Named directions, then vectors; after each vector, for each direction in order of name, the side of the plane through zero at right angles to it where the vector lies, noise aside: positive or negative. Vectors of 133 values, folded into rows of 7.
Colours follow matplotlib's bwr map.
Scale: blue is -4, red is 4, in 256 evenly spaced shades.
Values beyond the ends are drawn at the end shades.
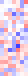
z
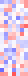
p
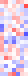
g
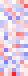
positive, positive, negative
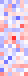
negative, positive, negative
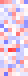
positive, negative, negative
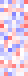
negative, positive, positive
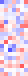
negative, positive, positive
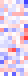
negative, negative, negative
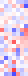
negative, negative, negative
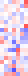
positive, positive, positive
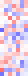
positive, negative, positive
